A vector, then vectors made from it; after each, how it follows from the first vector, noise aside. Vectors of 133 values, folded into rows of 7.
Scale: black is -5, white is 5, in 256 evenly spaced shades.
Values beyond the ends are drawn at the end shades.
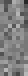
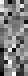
reversed, scaled up.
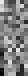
reversed, scaled up.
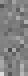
reversed, negated, partly zeroed.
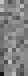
reversed.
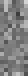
negated.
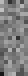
reversed.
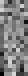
reversed, scaled up.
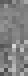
wrapped around, negated, partly zeroed.
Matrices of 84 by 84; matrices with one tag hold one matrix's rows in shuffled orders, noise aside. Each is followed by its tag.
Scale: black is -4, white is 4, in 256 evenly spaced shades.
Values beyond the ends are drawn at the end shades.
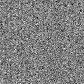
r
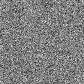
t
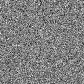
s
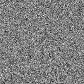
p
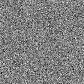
t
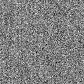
r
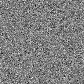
s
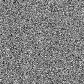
t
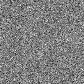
t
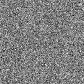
t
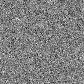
s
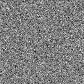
t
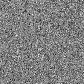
s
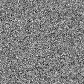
s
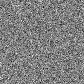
s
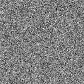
p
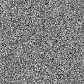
p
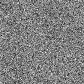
t
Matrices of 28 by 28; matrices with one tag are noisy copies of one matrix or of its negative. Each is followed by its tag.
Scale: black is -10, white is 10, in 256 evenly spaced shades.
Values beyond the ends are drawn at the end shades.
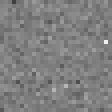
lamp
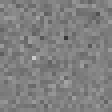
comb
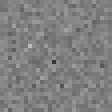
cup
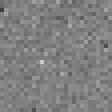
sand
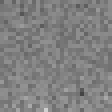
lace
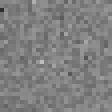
sand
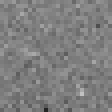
lace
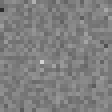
sand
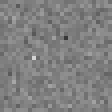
comb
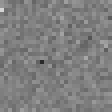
sand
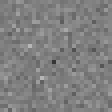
cup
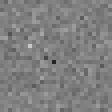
cup
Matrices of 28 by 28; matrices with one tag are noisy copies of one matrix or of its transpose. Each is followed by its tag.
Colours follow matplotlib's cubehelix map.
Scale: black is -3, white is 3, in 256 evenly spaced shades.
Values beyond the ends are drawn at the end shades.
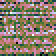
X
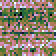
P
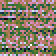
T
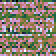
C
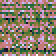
T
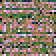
C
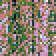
P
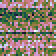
P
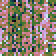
P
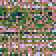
P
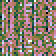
C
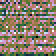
X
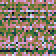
T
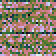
C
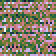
C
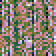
C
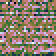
X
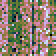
P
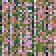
C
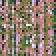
X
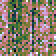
P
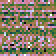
T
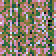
T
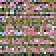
X
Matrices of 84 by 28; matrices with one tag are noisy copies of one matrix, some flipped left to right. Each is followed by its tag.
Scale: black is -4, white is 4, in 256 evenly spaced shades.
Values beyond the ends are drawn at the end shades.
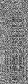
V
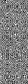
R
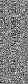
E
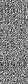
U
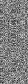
E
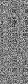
E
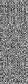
U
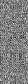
R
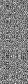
R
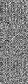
U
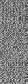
U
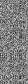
R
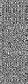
U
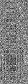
V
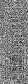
V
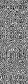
R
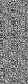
E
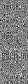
R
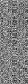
E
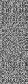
U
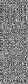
U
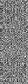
U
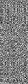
U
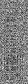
V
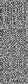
U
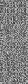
U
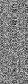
E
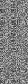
E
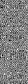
R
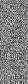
R
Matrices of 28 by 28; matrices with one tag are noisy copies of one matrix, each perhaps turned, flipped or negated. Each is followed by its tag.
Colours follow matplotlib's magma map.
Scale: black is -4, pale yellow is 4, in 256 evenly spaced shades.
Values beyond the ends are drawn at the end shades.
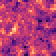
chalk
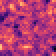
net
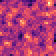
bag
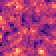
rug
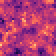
rug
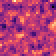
bag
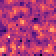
bag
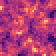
rug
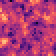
rug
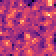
bag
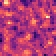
bag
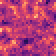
chalk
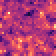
chalk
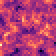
rug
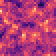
rug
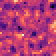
bag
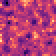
bag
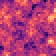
rug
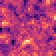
chalk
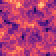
rug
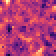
net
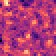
bag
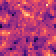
chalk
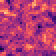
net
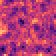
bag
